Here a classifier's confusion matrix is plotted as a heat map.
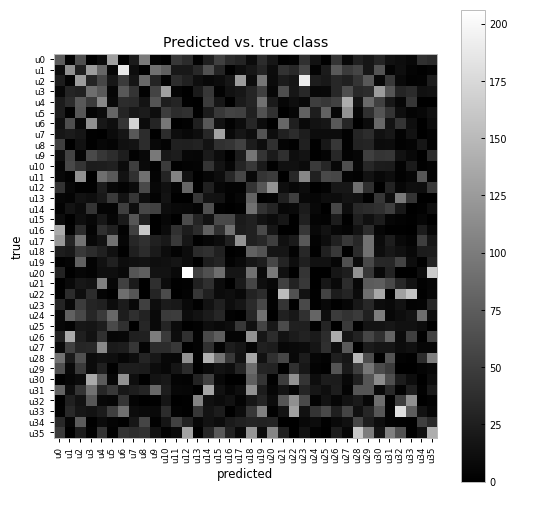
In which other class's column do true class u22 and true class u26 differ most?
u21
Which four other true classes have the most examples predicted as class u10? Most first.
u3, u6, u1, u22
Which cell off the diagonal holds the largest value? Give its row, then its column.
u20, u12
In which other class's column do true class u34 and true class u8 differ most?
u2
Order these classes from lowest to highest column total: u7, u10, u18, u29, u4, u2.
u10, u7, u4, u2, u29, u18
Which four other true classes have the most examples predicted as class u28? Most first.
u35, u20, u12, u31
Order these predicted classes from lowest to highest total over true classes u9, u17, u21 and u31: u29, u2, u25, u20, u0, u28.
u25, u20, u28, u2, u0, u29
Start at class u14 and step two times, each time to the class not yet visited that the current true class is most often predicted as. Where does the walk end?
u29
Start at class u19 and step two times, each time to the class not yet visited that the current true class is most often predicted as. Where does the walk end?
u23
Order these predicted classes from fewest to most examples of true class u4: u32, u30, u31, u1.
u32, u31, u1, u30
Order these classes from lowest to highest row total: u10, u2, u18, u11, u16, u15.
u15, u10, u18, u16, u11, u2
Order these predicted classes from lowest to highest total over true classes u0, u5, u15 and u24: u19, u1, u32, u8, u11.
u32, u1, u11, u8, u19
